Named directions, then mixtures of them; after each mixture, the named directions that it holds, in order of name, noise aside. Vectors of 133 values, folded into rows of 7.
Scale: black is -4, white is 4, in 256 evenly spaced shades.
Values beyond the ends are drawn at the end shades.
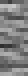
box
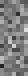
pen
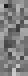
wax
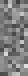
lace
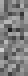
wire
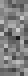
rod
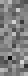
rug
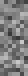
lace, pen, rod.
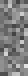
lace.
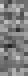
box, wax, wire.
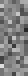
pen.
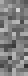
box, rug, wax.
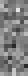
box, rug, wax.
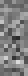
pen, rod.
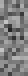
wire.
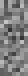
lace, wire.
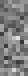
rod.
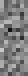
wire.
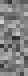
box, pen, rod.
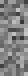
pen, rug, wire.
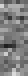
box, lace, wax.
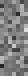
pen.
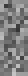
wax.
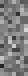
pen.
